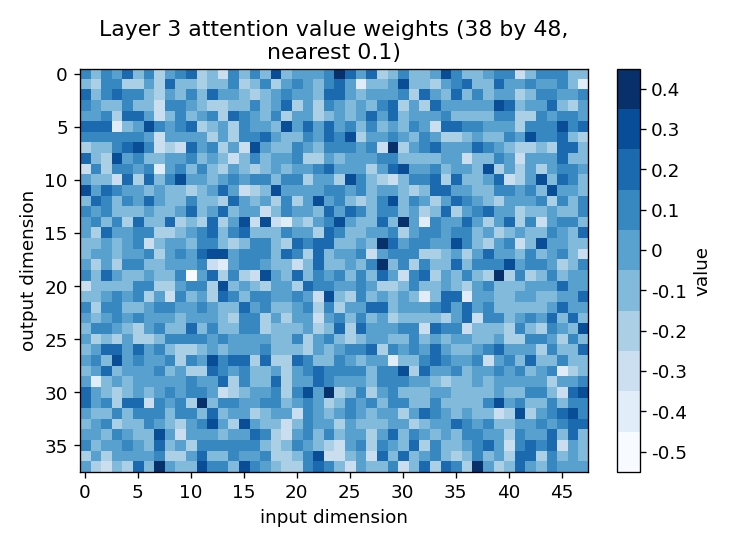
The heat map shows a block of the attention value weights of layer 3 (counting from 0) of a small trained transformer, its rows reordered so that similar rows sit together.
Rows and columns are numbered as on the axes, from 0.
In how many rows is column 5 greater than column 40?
18
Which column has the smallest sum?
19
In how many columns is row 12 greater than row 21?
21
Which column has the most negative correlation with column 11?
24
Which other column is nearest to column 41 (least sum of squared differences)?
7
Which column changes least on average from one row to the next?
37
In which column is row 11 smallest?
15
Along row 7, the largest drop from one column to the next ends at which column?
30
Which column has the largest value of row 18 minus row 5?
28
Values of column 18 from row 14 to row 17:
-0.3 -0.1 -0.1 -0.1
